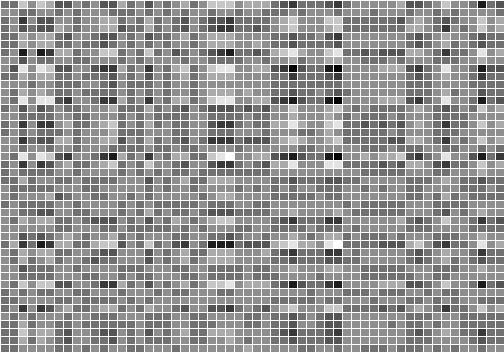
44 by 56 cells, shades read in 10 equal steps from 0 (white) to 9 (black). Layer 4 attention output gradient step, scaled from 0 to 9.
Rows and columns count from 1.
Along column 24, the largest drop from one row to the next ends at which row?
32
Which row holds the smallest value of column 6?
13
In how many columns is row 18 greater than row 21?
14
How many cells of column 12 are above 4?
22
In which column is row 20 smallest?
26
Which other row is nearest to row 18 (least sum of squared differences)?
4
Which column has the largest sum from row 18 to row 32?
5
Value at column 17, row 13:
7
